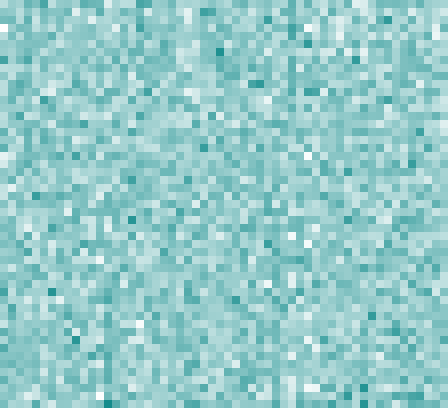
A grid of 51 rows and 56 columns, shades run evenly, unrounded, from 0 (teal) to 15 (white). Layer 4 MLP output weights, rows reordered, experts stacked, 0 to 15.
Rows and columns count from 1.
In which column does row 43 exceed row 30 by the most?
17
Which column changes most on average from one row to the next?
39
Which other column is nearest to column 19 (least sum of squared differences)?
30
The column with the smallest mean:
35
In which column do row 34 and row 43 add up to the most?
18
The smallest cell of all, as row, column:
51, 14
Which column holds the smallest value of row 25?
5
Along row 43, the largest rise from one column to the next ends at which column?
11
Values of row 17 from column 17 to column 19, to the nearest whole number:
4 7 9
